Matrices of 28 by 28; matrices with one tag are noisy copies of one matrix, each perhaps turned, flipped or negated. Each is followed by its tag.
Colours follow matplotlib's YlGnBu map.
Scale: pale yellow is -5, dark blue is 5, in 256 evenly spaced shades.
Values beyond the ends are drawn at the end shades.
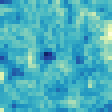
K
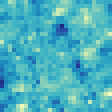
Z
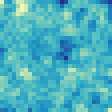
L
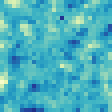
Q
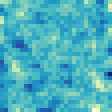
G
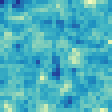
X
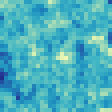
K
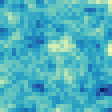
L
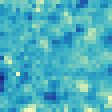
Q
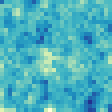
L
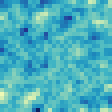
G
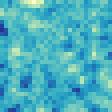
Q
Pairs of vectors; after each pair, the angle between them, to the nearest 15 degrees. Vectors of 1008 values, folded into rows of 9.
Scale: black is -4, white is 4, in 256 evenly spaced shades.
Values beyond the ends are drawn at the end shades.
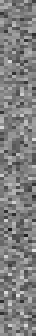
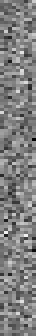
135 degrees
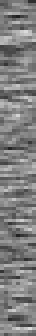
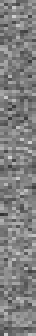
120 degrees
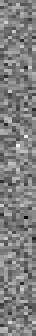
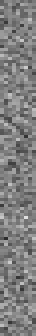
150 degrees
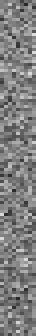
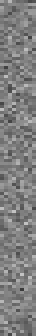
90 degrees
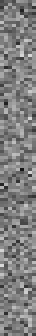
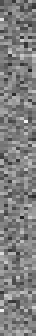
75 degrees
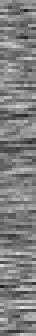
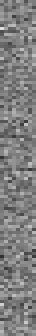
105 degrees
